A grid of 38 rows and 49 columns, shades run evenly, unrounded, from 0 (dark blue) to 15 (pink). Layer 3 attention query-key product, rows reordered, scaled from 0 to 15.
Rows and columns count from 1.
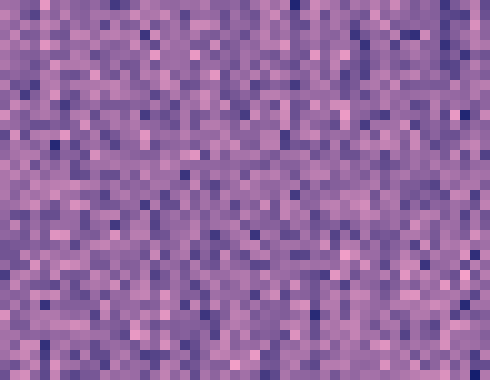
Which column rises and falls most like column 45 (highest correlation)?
30
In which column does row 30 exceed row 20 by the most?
17
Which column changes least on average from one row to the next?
18
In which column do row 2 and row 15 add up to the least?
6
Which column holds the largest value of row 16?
20
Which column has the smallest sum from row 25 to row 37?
32
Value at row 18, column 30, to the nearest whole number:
6
